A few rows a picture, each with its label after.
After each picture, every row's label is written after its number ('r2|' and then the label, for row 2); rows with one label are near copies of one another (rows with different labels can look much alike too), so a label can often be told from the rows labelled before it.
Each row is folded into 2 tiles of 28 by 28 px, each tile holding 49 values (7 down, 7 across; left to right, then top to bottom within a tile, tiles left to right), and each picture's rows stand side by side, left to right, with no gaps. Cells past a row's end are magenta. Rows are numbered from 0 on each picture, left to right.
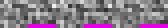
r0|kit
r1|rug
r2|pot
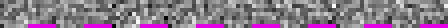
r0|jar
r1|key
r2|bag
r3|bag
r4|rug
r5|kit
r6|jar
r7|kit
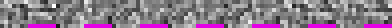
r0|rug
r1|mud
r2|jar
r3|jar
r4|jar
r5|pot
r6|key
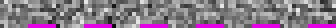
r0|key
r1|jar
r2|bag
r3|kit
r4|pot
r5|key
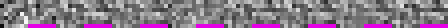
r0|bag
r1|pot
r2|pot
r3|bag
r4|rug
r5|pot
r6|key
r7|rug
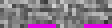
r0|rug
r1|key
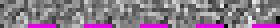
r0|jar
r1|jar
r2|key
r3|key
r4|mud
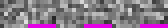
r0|jar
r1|pot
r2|key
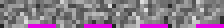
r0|bag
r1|kit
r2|mud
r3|mud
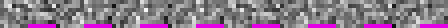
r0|pot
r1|jar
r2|mud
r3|mud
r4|pot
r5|jar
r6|kit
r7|bag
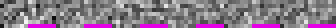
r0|bag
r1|bag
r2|rug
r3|kit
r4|bag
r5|jar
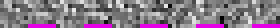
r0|pot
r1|key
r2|pot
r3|mud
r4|bag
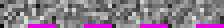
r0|bag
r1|key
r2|jar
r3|mud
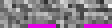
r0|pot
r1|rug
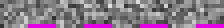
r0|bag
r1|kit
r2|pot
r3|jar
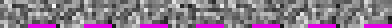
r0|kit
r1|jar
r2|jar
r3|rug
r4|pot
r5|jar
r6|mud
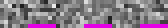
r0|rug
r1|mud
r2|pot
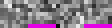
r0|pot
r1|bag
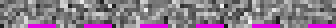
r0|bag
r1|pot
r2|mud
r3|kit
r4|jar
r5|key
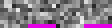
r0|pot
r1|bag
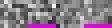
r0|kit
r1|mud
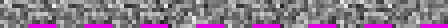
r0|kit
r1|kit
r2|kit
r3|bag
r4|kit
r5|jar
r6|rug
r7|jar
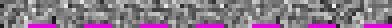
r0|mud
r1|pot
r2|rug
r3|rug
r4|mud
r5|key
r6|jar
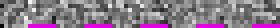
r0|mud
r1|kit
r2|pot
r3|jar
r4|key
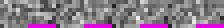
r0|key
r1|jar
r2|mud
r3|bag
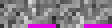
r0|mud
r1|bag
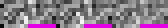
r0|bag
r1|bag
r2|bag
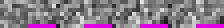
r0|kit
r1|bag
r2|jar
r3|mud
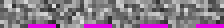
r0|pot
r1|jar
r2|pot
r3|key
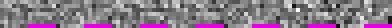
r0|rug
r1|bag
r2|rug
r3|pot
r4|bag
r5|pot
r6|mud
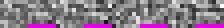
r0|kit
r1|key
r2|bag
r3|rug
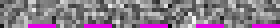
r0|mud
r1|kit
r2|rug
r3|bag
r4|pot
